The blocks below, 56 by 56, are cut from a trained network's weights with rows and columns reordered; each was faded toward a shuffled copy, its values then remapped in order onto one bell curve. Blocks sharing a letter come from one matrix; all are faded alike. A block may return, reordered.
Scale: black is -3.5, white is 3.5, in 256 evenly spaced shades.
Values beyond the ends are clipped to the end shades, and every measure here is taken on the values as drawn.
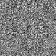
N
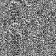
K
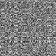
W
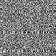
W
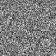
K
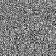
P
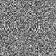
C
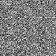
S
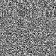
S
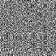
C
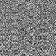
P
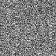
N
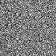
K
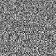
C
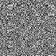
N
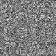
S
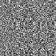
C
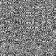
N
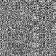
C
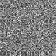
P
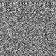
N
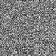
P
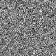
K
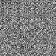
W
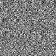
K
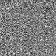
K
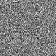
P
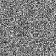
K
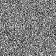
S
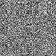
C
